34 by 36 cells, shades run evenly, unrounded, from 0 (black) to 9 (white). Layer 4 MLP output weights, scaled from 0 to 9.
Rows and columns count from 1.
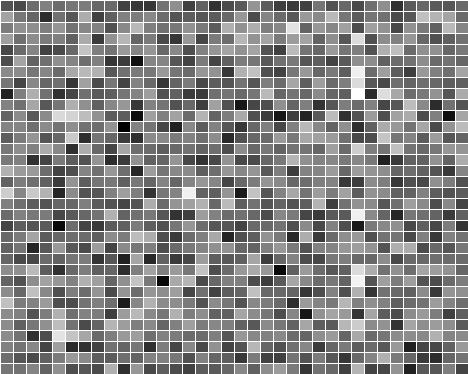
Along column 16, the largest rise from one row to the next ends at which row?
11
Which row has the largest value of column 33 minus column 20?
2
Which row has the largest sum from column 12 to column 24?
3
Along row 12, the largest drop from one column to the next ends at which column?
10
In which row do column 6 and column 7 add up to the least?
32
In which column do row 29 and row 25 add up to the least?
22
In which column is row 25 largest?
28
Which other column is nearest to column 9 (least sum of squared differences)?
17
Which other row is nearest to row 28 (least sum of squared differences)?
16
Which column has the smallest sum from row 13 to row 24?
5
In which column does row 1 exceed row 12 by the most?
14
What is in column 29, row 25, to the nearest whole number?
6
